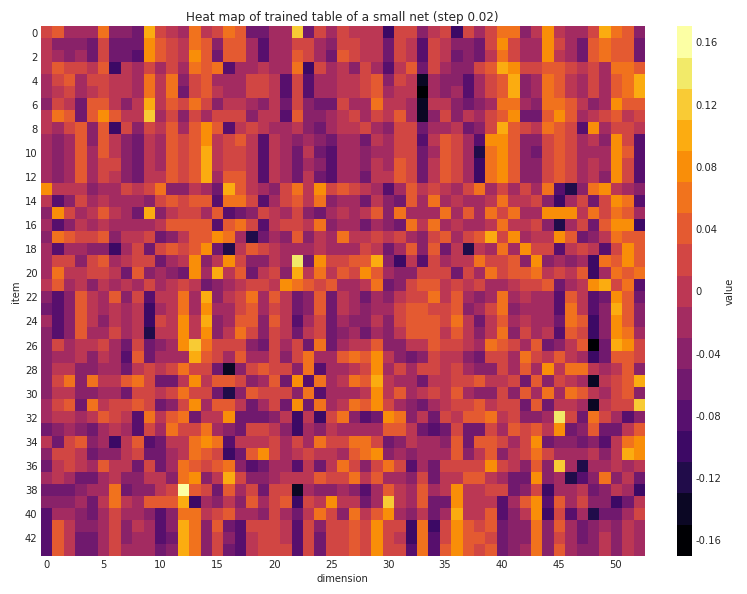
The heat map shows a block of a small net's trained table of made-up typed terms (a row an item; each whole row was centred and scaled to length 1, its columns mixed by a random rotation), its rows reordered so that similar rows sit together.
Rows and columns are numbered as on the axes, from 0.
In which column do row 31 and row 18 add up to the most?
52
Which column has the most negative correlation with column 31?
24
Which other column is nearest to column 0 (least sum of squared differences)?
10
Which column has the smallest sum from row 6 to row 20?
33
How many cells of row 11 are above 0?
21
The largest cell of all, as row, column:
38, 12
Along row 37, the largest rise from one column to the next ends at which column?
43
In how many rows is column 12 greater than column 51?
16
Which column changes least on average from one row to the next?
20
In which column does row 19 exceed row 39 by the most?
22
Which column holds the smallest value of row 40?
48
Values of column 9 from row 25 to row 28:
-0.12 -0.06 -0.06 0.02
